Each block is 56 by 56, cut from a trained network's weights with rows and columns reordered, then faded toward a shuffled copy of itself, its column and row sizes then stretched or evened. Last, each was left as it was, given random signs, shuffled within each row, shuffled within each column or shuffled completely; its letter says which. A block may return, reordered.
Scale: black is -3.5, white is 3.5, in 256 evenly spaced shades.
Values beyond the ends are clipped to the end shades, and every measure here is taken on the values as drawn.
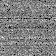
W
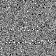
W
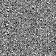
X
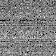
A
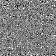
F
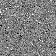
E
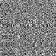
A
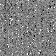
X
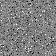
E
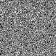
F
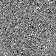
E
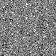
X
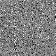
X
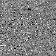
F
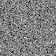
X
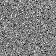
E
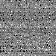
A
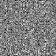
A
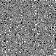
F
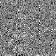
A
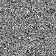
F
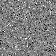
E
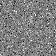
E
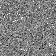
E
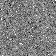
E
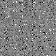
A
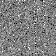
X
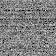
W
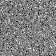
E
